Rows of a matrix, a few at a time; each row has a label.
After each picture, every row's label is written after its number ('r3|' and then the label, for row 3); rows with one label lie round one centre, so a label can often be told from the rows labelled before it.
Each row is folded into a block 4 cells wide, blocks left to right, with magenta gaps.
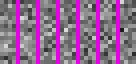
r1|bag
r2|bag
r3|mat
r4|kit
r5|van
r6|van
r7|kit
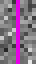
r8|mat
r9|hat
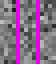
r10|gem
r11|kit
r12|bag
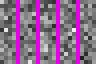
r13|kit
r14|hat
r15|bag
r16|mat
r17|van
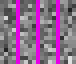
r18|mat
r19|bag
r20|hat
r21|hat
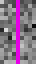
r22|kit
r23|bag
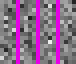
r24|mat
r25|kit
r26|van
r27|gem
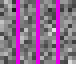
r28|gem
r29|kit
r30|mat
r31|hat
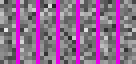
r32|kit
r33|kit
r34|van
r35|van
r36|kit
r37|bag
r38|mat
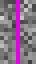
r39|bag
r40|van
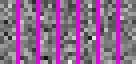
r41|van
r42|gem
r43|bag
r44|hat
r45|van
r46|kit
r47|van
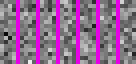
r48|van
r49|hat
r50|hat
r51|gem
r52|bag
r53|hat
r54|kit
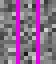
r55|hat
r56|van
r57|kit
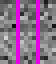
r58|bag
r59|bag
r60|bag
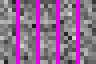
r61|gem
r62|bag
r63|bag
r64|van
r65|gem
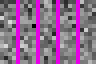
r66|bag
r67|bag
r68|gem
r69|bag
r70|kit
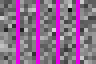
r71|bag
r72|kit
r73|mat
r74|mat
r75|kit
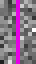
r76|hat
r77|mat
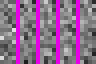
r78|mat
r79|gem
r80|gem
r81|gem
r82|gem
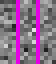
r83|bag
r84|mat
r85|mat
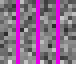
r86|hat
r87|kit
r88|bag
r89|bag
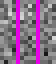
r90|gem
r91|van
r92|van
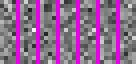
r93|gem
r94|mat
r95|hat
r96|kit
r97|mat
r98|kit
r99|van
